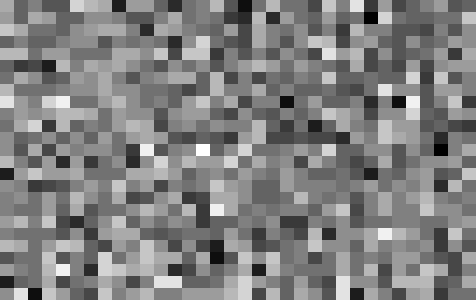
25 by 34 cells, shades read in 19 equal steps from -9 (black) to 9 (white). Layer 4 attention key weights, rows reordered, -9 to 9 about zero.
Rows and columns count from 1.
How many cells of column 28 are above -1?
16
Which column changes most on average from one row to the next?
5
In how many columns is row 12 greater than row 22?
9
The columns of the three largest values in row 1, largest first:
26, 6, 24
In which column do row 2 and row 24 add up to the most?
13
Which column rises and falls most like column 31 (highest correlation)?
25
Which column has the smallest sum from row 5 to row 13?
31
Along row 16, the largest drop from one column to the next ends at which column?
32
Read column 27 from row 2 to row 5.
-9 0 2 -4
